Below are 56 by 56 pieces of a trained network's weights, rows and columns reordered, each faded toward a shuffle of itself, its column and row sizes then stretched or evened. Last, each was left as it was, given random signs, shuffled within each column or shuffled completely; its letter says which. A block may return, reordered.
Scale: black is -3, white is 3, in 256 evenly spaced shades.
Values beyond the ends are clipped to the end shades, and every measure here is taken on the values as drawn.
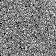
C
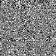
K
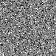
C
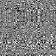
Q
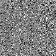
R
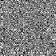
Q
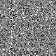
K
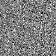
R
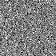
C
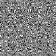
Q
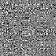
Q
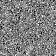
C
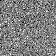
C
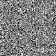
R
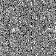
R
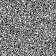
C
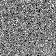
C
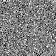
C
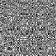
Q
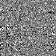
K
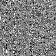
R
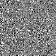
K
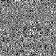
Q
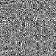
Q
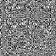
Q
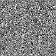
K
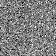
C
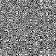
Q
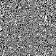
K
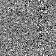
R
